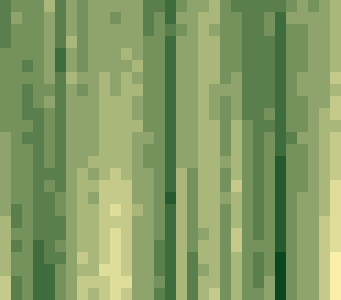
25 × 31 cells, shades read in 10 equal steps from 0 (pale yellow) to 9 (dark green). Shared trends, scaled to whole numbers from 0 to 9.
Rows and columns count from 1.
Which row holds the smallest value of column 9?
24
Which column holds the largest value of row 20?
26
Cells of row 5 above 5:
6
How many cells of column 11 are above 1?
18
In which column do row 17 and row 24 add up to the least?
31
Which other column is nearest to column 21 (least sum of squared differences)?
27
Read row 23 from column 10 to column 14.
1 1 2 4 4
